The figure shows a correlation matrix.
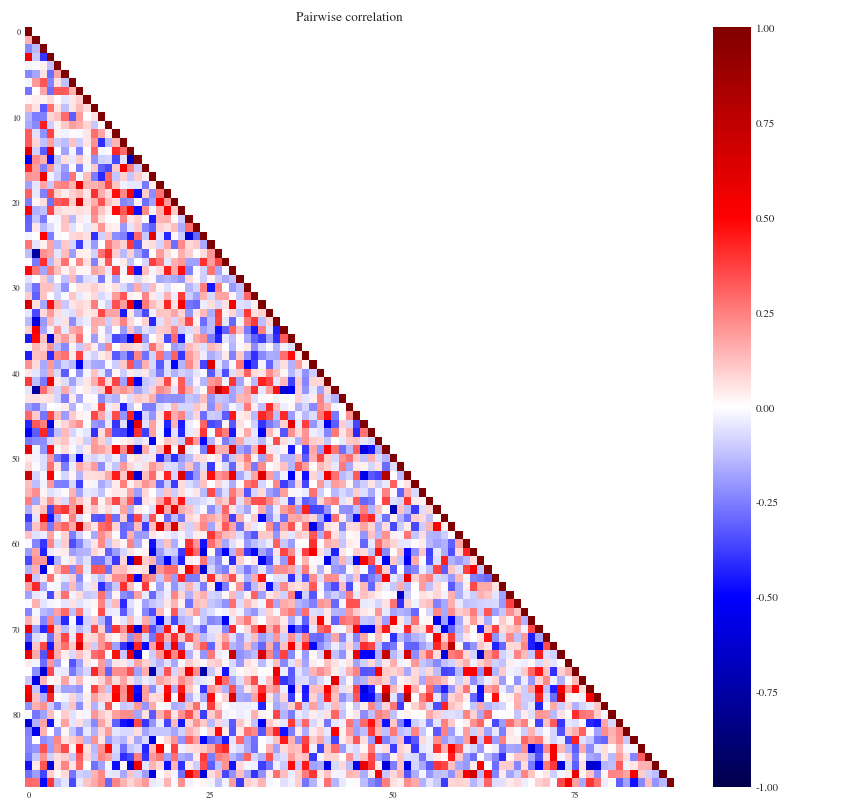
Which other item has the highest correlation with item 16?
13
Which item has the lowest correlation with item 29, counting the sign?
88
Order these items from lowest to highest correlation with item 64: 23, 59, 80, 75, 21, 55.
23, 75, 80, 59, 55, 21
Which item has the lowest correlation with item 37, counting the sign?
66
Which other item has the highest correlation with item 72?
58
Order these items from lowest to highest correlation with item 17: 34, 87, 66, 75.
75, 87, 34, 66
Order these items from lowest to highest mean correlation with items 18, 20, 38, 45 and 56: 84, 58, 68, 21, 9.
21, 9, 68, 84, 58
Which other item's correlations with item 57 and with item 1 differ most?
42
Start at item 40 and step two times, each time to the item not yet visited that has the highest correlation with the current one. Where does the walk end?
50
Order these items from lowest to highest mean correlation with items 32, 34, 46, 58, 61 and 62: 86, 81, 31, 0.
0, 31, 81, 86
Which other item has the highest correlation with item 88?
74
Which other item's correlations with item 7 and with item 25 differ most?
39
